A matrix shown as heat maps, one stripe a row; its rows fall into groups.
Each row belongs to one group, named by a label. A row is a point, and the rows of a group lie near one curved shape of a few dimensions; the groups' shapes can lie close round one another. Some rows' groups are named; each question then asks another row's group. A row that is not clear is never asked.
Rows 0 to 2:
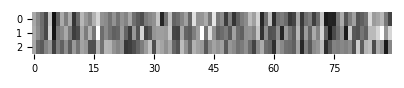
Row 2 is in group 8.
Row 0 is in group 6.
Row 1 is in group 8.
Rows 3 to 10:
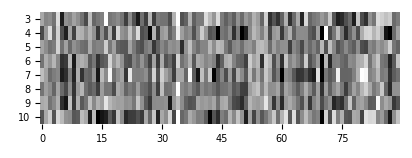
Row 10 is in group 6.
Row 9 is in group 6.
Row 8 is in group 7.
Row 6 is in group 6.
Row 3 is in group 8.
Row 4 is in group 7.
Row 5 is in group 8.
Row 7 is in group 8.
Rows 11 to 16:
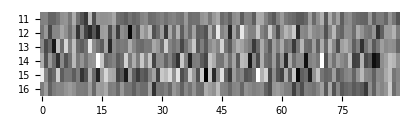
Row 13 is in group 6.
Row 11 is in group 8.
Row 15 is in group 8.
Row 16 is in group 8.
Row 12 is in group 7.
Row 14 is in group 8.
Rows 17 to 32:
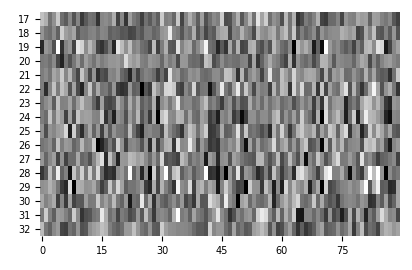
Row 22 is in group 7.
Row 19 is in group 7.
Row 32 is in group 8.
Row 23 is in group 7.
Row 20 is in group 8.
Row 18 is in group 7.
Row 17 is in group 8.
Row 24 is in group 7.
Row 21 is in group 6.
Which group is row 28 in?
7
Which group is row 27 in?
8
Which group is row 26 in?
6
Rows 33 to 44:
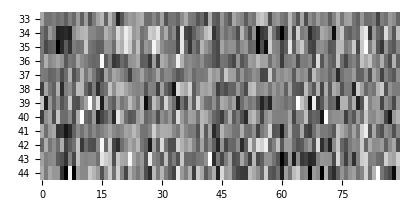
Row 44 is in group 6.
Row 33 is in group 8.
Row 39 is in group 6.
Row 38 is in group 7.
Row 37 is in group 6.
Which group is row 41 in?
8
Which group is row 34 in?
8
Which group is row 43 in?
8
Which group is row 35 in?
8
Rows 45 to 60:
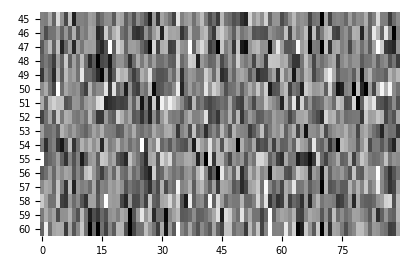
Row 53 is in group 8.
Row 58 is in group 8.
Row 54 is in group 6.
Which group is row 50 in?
8
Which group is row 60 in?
6
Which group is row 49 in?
7
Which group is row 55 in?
8
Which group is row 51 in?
7
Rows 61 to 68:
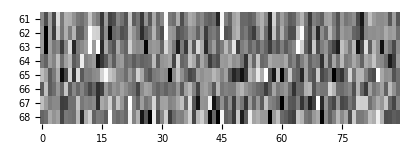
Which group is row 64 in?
6
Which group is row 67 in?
8
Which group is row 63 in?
6
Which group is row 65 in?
6
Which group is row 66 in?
7
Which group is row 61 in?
6
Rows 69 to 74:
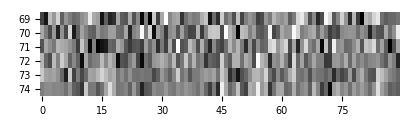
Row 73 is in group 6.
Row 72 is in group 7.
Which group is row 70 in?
6
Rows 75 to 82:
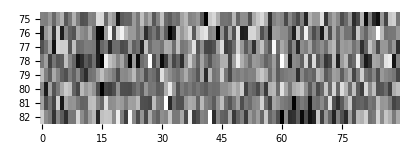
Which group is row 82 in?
8
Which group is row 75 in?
8
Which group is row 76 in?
7
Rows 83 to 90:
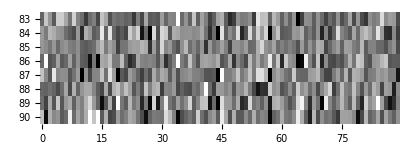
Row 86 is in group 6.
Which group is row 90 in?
6
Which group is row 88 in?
8
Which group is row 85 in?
8
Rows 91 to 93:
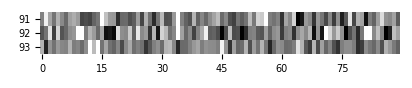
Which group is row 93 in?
6
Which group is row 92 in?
7
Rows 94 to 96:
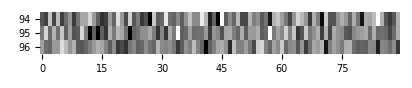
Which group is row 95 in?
6
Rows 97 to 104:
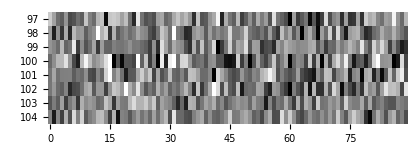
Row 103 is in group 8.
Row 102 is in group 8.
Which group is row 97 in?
8
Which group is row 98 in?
6
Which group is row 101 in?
8
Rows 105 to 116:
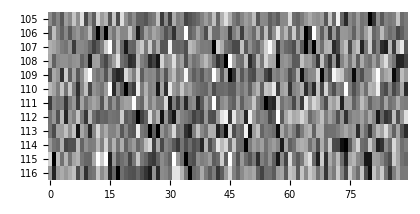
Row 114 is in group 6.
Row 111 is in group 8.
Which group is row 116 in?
7
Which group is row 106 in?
6
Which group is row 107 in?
8
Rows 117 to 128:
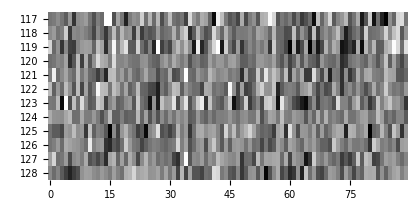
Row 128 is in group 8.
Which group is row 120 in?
6
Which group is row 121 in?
6
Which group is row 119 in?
8
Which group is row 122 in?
6
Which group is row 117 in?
8
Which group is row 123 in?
6
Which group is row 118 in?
8
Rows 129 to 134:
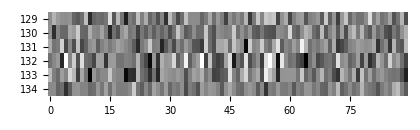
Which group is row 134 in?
8
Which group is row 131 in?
6
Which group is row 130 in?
6
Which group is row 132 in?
6
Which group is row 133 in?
7
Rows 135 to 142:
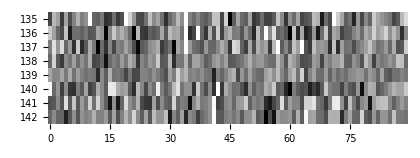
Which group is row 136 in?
8
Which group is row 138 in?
7
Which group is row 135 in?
7
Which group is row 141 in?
7
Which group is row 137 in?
6
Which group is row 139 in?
7
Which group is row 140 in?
8
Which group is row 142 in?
8
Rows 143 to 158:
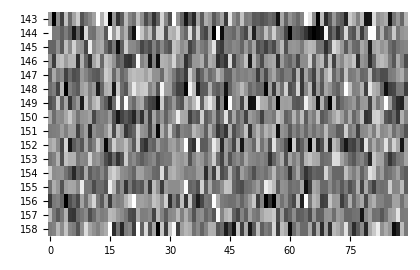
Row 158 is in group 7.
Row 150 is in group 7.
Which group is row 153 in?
7
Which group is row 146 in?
7
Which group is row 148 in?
8
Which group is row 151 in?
7
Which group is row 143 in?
6
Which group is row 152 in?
8
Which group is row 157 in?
8
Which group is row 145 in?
7
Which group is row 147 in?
8
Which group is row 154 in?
8
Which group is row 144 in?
8
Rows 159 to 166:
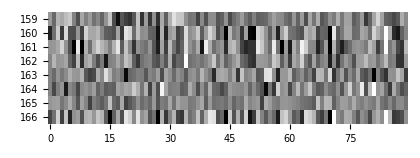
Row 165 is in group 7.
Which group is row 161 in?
6
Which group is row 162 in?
6
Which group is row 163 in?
8
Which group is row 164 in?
8
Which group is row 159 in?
7
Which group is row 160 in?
7
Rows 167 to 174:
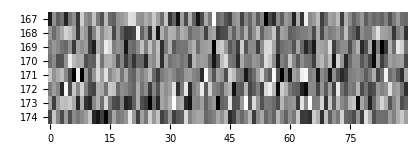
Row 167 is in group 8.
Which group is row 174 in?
7
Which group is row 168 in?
7
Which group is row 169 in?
8
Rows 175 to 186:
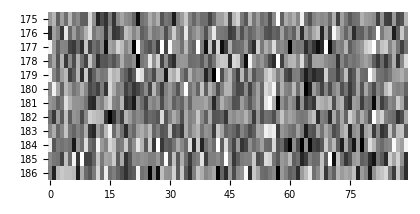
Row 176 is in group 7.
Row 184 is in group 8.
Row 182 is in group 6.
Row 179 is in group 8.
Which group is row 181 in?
8
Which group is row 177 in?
8
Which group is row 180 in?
6
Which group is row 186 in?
7
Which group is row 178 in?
6
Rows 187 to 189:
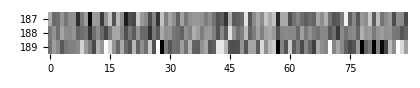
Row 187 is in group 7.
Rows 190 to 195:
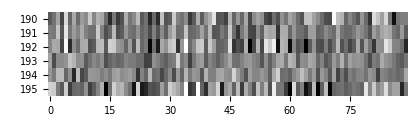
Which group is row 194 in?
6
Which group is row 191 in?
6
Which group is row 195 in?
8
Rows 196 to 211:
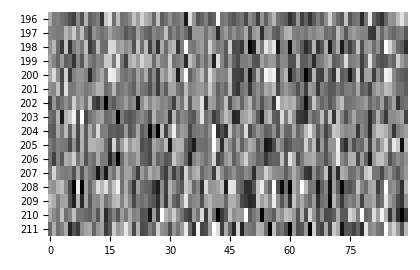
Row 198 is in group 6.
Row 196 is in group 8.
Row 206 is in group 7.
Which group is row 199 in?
8
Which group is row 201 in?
6
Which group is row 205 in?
8
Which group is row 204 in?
7
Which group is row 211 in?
8
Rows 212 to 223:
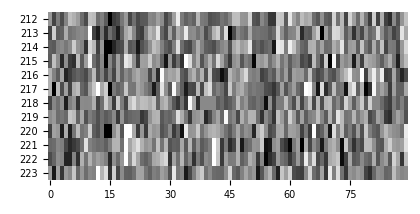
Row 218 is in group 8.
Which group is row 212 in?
6
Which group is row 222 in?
8
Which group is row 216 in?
8
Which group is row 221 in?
8
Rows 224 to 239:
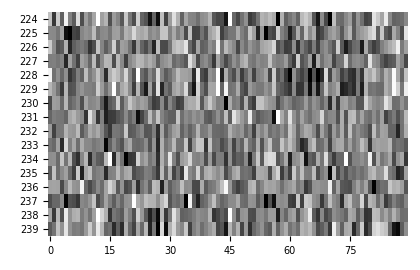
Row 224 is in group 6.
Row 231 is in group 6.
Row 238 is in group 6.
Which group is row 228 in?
8
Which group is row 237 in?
8
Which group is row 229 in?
8
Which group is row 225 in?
8
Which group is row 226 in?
8
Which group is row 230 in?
7
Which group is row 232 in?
6
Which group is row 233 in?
6
